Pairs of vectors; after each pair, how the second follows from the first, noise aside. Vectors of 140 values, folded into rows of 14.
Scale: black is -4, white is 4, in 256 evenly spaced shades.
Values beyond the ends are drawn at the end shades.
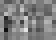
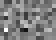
sign-scrambled.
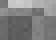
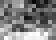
reversed, scaled up.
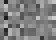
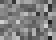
reversed.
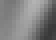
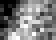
reversed, scaled up.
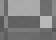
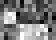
reversed, scaled up.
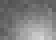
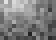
reversed.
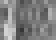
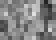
reversed, negated.
